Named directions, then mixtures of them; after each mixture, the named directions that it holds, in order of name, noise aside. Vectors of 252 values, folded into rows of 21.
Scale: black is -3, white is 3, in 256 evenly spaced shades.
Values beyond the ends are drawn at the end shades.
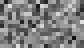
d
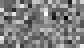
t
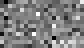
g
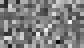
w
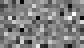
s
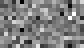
s, t.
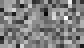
t.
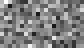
d, g.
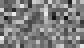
t.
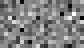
s.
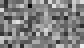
t, w.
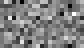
d, s.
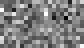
t.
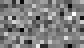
s.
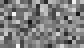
d, t.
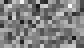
d, s.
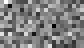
d, g.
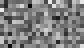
t, w.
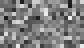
s, t.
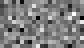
s.
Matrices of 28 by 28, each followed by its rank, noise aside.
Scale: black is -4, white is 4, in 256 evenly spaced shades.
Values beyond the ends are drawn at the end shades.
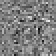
six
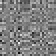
three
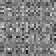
four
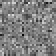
five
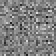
five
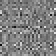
four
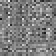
five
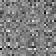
four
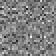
four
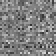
five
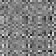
three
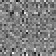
five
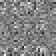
six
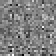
six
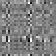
two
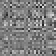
three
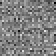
five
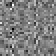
four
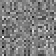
five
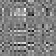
two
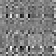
two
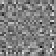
four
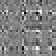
two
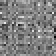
four
